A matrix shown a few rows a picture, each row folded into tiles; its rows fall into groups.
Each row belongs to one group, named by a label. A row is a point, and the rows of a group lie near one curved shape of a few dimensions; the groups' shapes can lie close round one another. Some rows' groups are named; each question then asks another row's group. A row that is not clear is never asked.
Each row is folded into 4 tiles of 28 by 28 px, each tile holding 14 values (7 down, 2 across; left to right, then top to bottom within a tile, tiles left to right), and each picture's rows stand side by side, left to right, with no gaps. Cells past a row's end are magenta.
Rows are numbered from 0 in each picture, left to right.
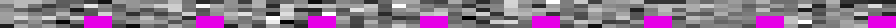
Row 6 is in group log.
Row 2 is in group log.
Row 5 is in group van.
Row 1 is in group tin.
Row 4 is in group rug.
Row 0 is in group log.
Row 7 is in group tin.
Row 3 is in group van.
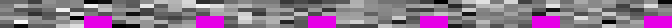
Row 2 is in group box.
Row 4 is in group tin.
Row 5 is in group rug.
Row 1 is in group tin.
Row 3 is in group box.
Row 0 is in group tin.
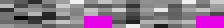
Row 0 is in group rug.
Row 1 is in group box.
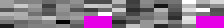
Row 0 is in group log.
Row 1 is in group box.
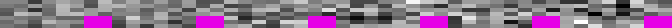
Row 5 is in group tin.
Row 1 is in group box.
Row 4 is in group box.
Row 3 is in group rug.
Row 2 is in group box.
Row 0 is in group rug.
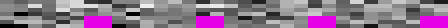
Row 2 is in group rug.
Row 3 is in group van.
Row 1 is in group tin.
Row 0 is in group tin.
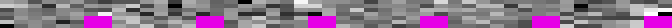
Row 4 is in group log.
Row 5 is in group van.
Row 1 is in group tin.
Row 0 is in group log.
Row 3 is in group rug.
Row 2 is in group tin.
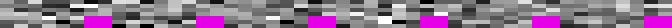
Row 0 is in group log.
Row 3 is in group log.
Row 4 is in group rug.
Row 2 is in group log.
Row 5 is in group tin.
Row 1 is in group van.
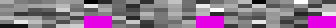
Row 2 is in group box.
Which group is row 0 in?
tin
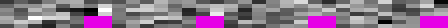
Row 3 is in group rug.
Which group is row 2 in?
rug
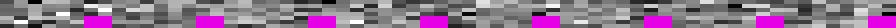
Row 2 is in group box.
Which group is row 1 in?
van
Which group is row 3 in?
tin
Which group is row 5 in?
box
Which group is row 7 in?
box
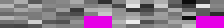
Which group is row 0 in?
box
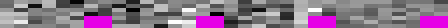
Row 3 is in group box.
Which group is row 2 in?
box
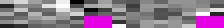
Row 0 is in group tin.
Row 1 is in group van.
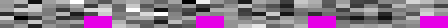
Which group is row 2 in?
tin
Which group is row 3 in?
rug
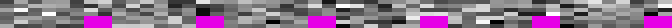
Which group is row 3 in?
log
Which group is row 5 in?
tin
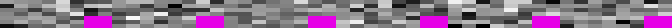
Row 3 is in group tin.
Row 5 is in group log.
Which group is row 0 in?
tin
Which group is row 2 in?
box
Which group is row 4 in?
van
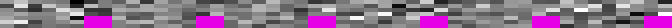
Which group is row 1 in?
box
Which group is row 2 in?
van
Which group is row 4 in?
van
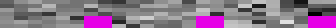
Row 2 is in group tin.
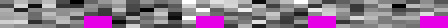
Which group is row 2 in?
box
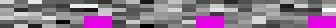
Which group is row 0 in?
log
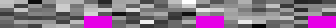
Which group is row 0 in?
van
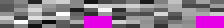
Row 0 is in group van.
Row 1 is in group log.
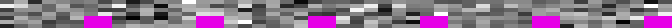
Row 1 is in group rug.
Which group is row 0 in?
log
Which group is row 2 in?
tin
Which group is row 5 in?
log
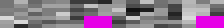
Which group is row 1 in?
box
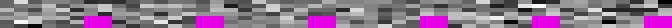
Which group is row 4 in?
log
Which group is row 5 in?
rug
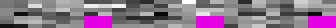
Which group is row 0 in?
tin
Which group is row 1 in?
rug
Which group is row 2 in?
tin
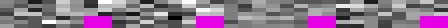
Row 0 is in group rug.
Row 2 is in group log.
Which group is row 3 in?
log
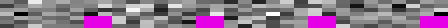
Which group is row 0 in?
tin
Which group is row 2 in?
log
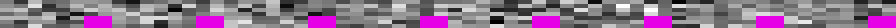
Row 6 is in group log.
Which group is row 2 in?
tin
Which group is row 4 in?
rug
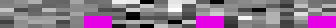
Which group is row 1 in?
van
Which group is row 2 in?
box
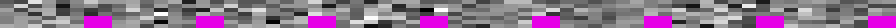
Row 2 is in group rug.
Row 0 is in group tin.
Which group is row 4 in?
van
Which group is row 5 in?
rug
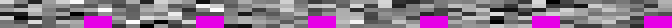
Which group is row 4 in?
rug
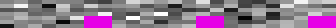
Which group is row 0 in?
log
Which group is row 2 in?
rug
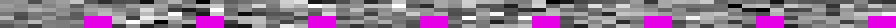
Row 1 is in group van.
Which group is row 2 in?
tin
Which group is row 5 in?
log
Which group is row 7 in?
log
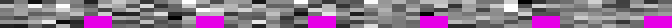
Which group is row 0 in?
log
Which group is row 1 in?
box
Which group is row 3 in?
tin
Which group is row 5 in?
log
